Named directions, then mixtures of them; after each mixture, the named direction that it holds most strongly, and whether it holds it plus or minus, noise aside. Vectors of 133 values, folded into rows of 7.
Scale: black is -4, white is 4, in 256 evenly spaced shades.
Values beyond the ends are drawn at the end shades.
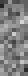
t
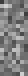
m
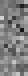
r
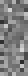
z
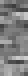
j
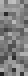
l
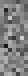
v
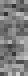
j, plus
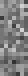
r, minus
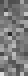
l, minus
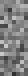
z, minus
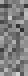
m, minus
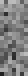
l, plus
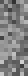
l, minus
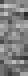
j, minus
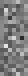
v, minus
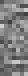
j, minus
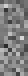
v, plus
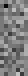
m, minus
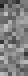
t, plus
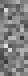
v, minus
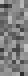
m, minus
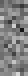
r, plus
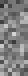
t, plus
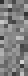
z, minus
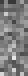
l, minus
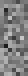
v, plus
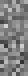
z, plus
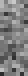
l, plus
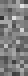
r, minus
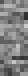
j, minus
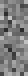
l, plus
